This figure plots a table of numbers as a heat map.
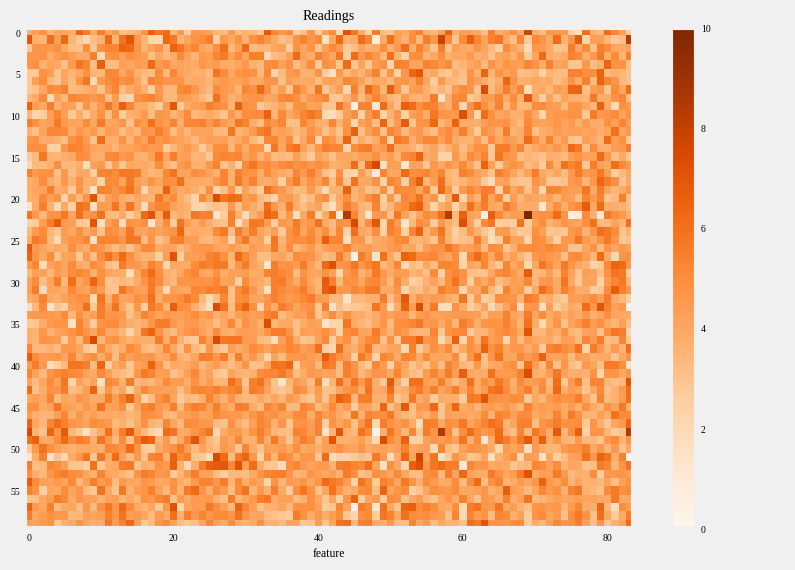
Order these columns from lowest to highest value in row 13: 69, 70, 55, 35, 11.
11, 35, 70, 55, 69
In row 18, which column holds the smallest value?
64
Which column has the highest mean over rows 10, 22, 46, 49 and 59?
69
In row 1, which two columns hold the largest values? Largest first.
83, 57
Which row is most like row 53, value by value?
41
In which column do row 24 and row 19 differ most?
44
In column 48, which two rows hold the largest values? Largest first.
16, 23
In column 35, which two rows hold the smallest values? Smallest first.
42, 52
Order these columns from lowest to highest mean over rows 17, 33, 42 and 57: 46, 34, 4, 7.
4, 34, 7, 46
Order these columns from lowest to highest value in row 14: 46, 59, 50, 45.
59, 45, 46, 50
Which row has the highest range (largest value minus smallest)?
22
